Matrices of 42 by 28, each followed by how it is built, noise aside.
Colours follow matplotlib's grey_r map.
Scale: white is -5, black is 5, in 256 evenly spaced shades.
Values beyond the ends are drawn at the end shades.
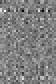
low rank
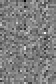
uneven columns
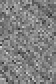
Toeplitz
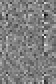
low rank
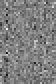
uneven columns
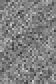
Hankel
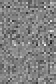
low rank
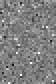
sparse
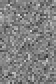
noise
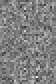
uneven columns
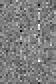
uneven columns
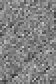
Hankel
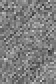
Hankel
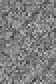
Hankel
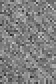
Toeplitz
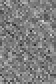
Toeplitz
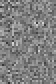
low rank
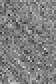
Toeplitz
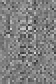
low rank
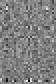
low rank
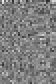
low rank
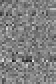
low rank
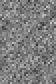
Hankel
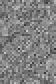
Hankel
